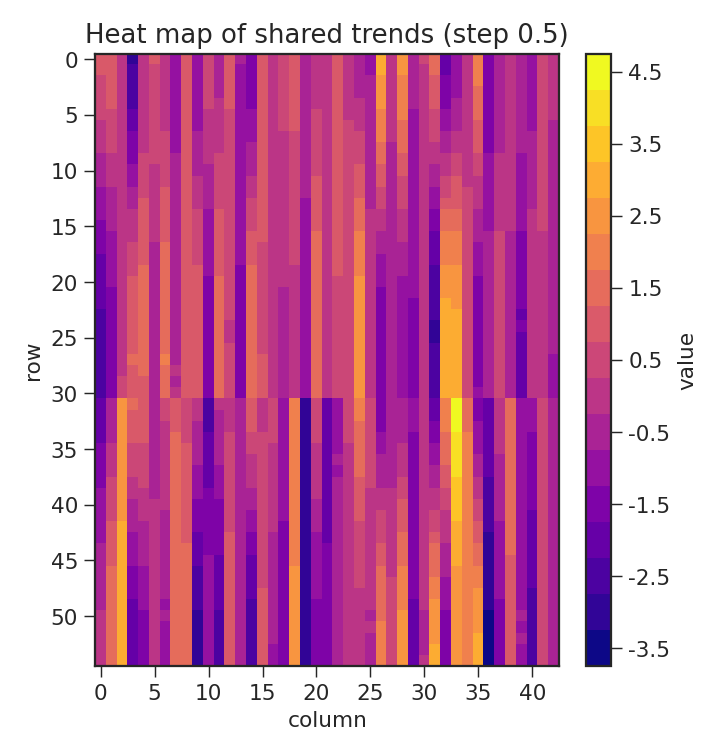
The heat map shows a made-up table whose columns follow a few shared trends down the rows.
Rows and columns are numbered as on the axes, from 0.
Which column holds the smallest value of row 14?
31
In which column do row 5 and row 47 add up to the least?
36
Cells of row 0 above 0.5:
12
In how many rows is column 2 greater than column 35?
38
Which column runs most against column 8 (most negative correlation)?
16
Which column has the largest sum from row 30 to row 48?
33
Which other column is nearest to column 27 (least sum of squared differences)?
5
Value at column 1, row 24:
-1.5
